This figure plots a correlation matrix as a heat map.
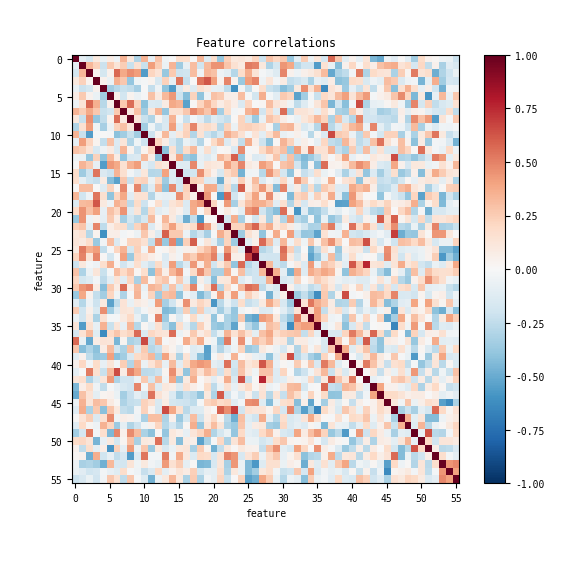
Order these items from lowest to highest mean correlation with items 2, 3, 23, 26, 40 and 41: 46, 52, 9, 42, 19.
42, 52, 46, 9, 19
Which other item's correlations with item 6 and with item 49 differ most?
32
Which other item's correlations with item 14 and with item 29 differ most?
17
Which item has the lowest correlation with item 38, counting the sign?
19
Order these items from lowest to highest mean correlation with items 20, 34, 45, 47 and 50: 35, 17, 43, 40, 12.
43, 40, 35, 17, 12
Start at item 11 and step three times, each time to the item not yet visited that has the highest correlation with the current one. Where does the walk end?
46
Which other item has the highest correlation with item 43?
36
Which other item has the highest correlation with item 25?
26
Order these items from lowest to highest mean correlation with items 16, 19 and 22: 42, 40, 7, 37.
42, 7, 37, 40
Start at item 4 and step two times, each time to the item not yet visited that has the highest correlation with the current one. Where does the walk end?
35
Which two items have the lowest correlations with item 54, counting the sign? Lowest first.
45, 25
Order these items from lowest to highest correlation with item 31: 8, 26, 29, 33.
33, 29, 8, 26
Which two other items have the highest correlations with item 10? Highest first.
37, 52
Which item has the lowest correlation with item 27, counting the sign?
23
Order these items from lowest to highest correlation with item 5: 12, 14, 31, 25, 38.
25, 12, 31, 38, 14
